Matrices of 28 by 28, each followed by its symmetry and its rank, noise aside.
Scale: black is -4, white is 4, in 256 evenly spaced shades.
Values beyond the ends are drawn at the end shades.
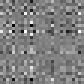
antisymmetric, rank two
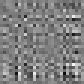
antisymmetric, rank two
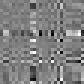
antisymmetric, rank two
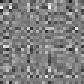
no symmetry, rank four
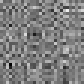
no symmetry, rank four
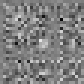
symmetric, rank four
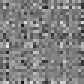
antisymmetric, rank four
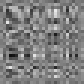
antisymmetric, rank two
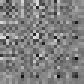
symmetric, rank four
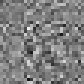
no symmetry, rank four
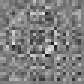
symmetric, rank three
